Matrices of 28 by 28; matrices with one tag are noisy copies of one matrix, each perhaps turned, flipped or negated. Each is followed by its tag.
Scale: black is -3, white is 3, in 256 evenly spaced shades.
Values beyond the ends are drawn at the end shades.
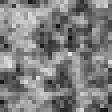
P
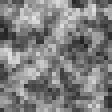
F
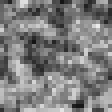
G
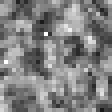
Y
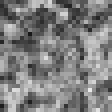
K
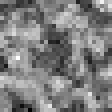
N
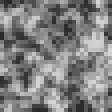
F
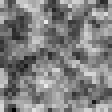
F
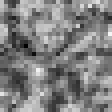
F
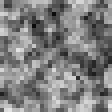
F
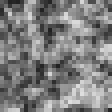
P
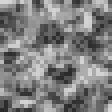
Y
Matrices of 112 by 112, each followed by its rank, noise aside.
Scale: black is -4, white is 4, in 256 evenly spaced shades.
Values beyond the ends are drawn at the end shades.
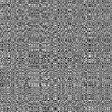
four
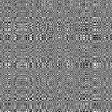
three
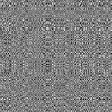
four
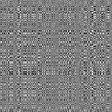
three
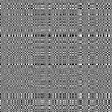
one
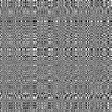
two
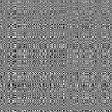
three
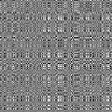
three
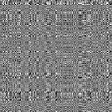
four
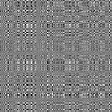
two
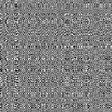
four
